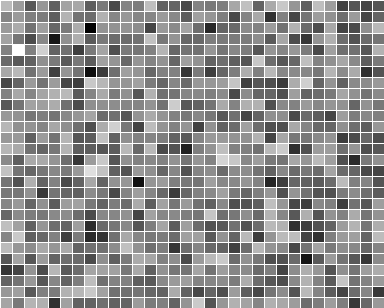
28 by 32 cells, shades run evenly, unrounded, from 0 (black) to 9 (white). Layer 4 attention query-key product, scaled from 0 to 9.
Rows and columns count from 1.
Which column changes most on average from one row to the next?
25
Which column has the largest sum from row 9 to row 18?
13
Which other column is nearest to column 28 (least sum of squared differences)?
4
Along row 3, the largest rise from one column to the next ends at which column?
9
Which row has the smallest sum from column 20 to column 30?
24
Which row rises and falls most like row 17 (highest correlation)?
26
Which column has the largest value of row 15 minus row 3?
8
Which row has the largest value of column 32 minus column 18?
3
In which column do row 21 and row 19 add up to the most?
23
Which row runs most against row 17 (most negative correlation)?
19
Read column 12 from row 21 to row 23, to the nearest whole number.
3 5 5
